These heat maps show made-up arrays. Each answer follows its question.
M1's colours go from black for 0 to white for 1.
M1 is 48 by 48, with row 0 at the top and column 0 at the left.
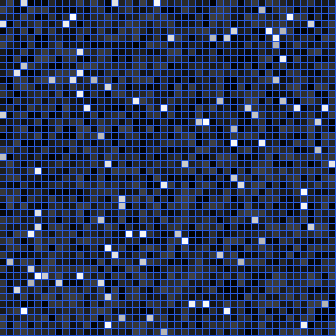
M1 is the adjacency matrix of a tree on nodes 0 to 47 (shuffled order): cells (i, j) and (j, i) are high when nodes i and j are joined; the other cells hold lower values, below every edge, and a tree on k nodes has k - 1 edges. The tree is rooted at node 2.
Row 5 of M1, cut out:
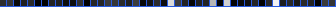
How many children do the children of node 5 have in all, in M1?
1
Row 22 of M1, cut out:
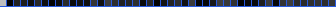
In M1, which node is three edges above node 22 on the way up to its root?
44
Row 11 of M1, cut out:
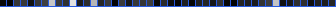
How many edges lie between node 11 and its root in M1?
2
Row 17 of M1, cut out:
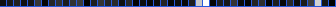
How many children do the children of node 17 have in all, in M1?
1
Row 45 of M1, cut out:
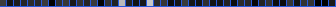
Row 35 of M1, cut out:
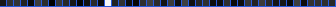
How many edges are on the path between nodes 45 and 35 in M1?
6
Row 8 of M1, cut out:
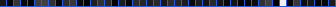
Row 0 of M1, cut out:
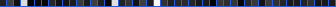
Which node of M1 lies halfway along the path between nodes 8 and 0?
31
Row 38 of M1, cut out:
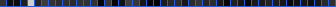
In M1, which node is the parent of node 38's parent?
40
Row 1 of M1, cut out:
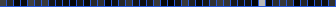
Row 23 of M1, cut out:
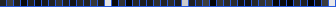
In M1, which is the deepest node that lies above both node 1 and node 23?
37
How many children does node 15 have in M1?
4
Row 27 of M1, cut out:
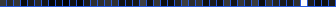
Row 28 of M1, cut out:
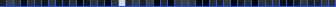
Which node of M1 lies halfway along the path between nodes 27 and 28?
29
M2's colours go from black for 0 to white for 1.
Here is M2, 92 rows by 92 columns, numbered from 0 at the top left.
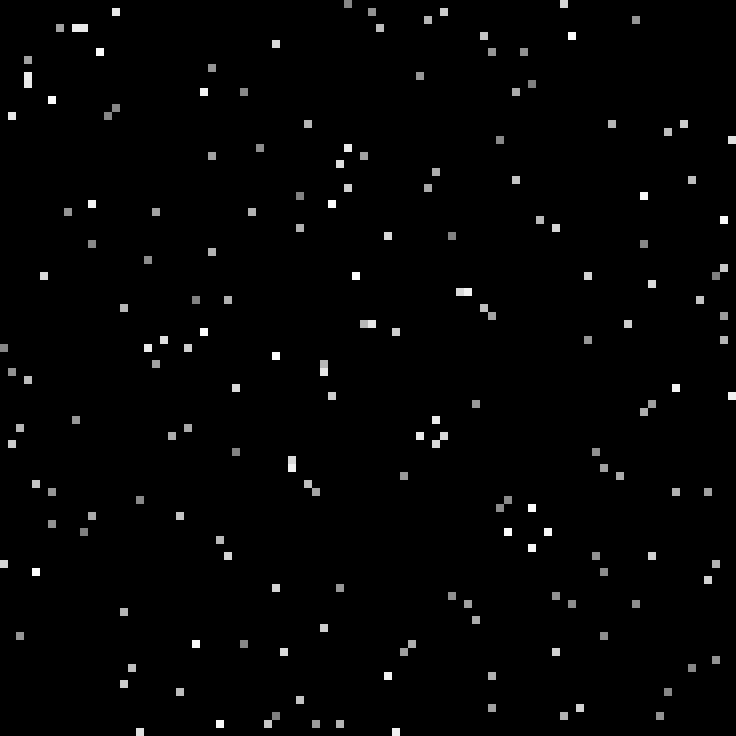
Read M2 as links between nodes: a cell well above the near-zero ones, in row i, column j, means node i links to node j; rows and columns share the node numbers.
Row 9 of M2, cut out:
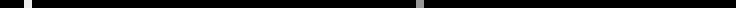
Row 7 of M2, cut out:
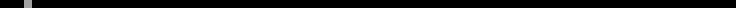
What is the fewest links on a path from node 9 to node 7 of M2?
2
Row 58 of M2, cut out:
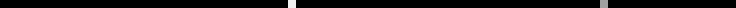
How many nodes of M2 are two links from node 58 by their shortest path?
3
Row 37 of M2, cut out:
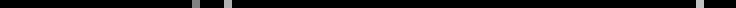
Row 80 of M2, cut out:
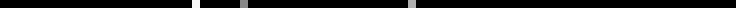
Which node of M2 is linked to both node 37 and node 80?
node 24
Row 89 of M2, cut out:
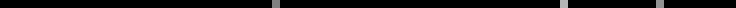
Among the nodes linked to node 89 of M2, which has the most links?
node 34
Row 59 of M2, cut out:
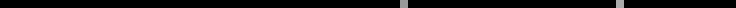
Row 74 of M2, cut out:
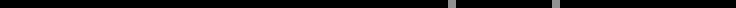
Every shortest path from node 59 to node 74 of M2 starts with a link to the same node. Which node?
node 50
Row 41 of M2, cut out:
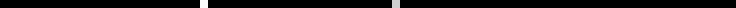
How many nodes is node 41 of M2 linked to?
2
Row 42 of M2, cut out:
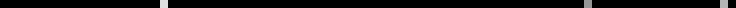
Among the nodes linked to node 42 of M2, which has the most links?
node 90
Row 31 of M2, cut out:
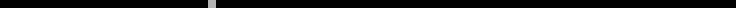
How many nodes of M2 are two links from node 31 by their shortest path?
2
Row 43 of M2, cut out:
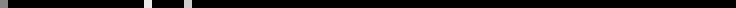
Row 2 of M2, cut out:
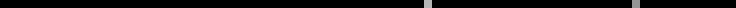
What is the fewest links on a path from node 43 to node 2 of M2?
3
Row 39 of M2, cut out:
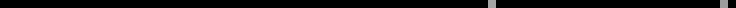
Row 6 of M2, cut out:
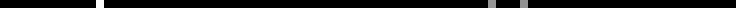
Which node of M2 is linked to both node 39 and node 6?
node 61
